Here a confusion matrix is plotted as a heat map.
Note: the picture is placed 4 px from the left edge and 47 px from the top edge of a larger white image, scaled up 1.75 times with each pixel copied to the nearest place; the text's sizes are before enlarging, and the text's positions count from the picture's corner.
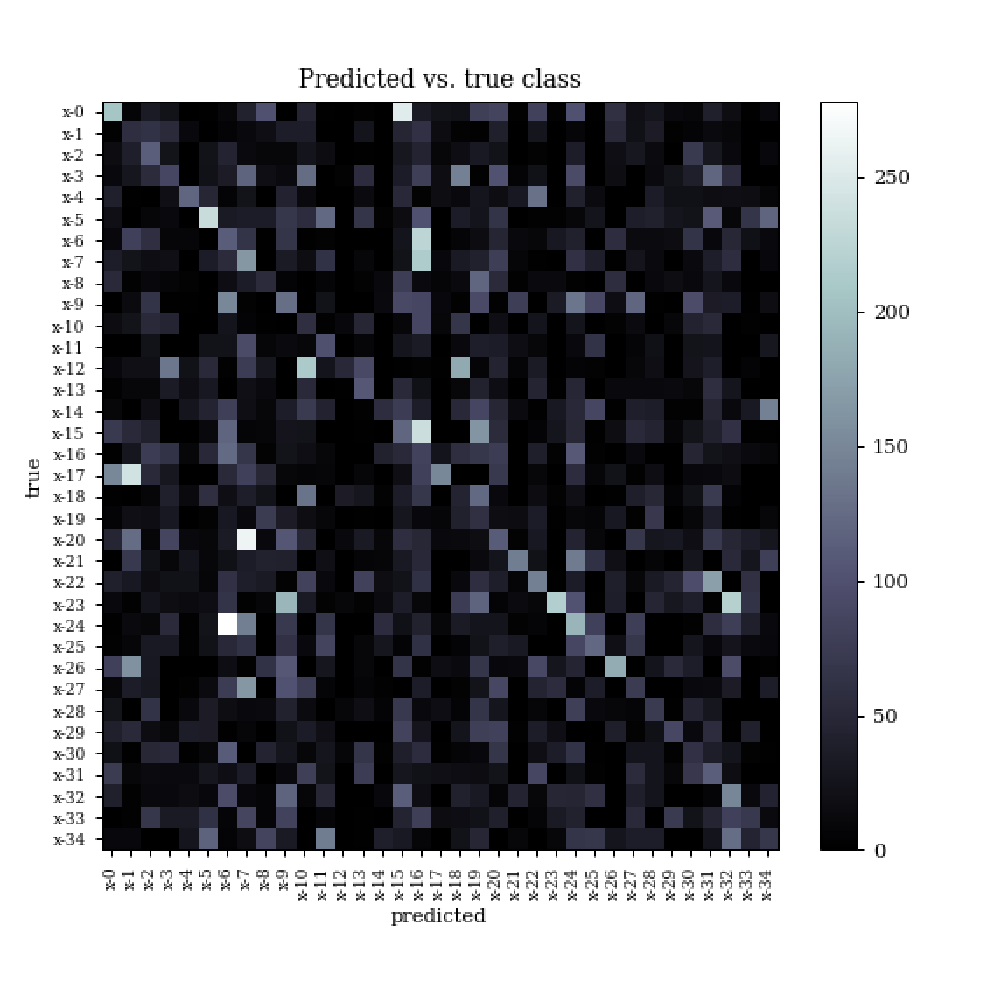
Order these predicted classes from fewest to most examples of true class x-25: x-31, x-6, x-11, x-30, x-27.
x-31, x-30, x-6, x-27, x-11
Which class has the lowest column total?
x-12
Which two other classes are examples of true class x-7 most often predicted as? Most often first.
x-16, x-20
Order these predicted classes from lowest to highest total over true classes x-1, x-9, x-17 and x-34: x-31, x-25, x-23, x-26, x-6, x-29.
x-29, x-23, x-31, x-26, x-25, x-6
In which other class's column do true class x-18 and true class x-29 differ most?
x-10
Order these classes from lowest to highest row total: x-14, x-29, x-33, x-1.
x-1, x-29, x-33, x-14
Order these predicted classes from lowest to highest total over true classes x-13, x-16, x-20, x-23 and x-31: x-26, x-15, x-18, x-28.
x-26, x-28, x-18, x-15
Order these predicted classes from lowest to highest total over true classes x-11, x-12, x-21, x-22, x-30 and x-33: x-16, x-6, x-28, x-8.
x-28, x-8, x-6, x-16
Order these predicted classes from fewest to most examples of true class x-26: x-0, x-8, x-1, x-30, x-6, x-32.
x-6, x-30, x-8, x-0, x-32, x-1
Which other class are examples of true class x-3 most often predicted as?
x-18
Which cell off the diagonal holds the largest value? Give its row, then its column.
x-24, x-6
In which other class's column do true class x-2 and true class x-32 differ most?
x-9
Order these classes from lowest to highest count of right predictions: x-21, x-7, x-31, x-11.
x-11, x-31, x-21, x-7
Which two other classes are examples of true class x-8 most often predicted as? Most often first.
x-19, x-15
